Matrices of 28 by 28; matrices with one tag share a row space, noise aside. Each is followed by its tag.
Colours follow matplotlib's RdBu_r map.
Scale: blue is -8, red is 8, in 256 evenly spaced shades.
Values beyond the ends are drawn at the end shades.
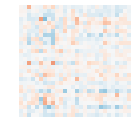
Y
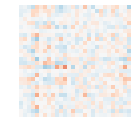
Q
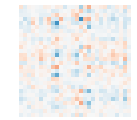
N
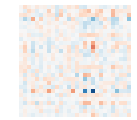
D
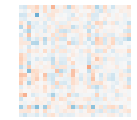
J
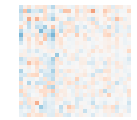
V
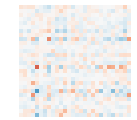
Q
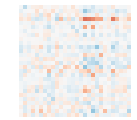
D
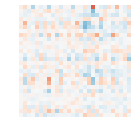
D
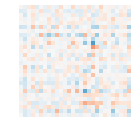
D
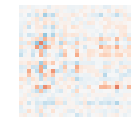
Y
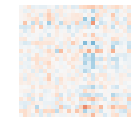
D
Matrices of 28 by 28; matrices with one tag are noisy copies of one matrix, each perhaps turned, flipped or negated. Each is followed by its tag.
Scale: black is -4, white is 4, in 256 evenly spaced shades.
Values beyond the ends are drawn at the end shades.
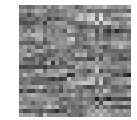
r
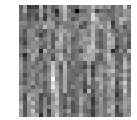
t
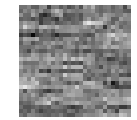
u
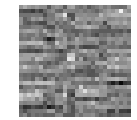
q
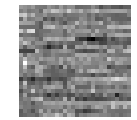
t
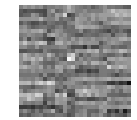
q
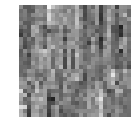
u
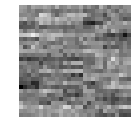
u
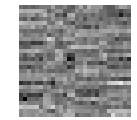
q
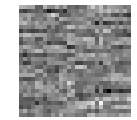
r
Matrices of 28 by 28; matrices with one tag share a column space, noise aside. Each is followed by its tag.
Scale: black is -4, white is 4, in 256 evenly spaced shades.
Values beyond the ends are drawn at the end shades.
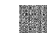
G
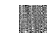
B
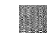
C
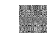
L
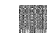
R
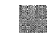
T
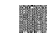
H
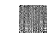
B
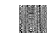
B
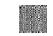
H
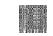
R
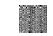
H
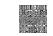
L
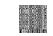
R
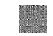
T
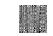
B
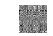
L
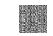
G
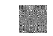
L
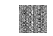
G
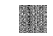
G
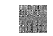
L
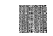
B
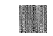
B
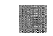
C
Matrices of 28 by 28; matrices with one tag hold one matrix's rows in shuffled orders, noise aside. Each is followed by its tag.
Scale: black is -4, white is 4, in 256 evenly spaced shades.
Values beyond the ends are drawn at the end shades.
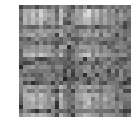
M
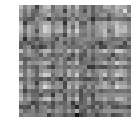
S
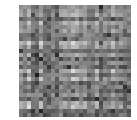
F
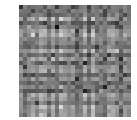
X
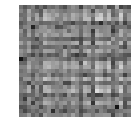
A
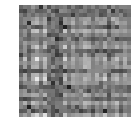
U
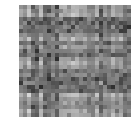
F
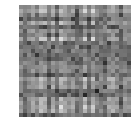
X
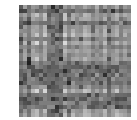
U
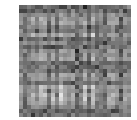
X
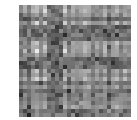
U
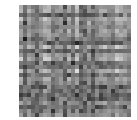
S
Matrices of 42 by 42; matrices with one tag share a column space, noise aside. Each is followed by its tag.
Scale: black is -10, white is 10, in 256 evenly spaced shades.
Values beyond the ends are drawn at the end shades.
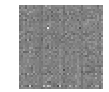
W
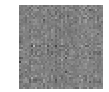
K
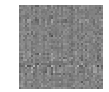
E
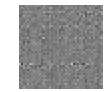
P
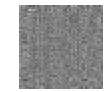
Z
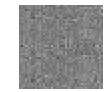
K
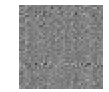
P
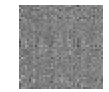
K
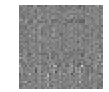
E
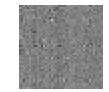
K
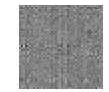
K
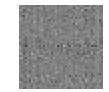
K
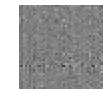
E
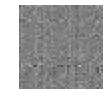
E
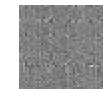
E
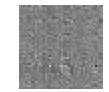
E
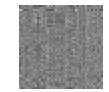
Z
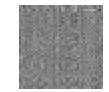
Z
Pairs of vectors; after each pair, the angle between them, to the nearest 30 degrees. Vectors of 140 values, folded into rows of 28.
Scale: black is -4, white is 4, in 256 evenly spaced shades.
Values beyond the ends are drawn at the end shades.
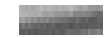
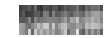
150 degrees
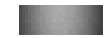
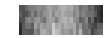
30 degrees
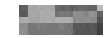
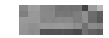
60 degrees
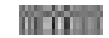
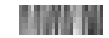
90 degrees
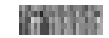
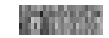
30 degrees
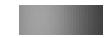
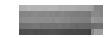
90 degrees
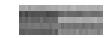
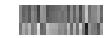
90 degrees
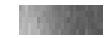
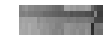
60 degrees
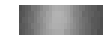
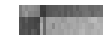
90 degrees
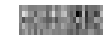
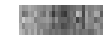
120 degrees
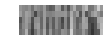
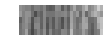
30 degrees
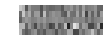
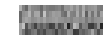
30 degrees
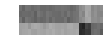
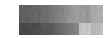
120 degrees
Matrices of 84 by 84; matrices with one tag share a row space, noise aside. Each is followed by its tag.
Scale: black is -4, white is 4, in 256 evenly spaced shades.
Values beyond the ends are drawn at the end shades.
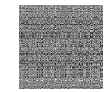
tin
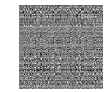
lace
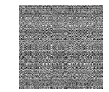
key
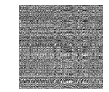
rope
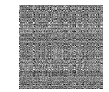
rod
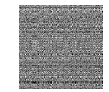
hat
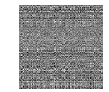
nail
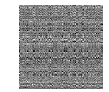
rod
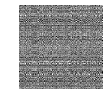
hat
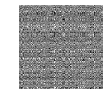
nail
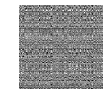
key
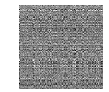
rod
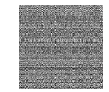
tin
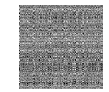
rod
